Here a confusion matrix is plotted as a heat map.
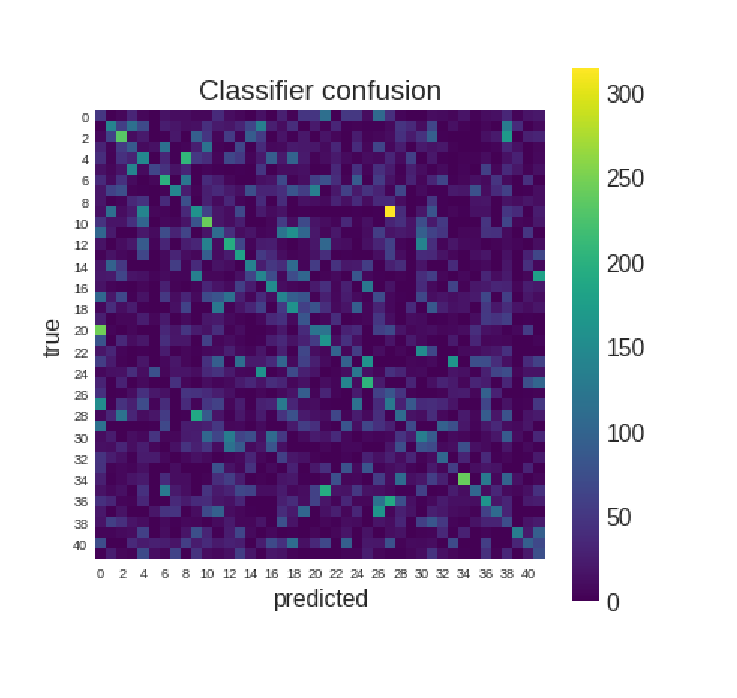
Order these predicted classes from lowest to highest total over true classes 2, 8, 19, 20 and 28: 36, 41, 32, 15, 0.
32, 41, 15, 36, 0
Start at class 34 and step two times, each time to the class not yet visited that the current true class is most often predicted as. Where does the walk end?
27
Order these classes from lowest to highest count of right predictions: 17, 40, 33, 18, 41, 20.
33, 41, 40, 20, 17, 18
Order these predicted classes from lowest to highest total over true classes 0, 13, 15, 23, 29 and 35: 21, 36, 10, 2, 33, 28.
28, 2, 36, 10, 33, 21
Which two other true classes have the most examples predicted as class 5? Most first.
24, 30
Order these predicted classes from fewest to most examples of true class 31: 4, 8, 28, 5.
5, 4, 8, 28
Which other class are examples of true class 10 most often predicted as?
4
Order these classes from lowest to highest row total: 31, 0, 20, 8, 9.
8, 0, 31, 20, 9
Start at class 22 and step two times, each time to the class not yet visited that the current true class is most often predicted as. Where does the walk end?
12
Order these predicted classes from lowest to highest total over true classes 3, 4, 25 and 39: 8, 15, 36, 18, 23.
36, 15, 18, 23, 8
